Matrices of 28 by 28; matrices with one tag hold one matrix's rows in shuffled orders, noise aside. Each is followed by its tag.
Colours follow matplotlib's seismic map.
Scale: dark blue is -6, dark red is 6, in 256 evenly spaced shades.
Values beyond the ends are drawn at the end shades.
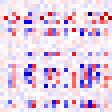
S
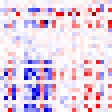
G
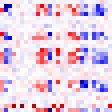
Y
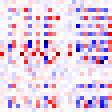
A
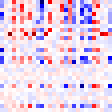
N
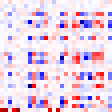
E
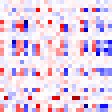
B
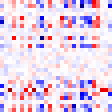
N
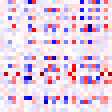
S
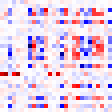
E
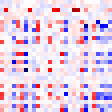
B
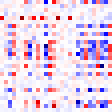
A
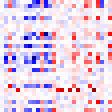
G
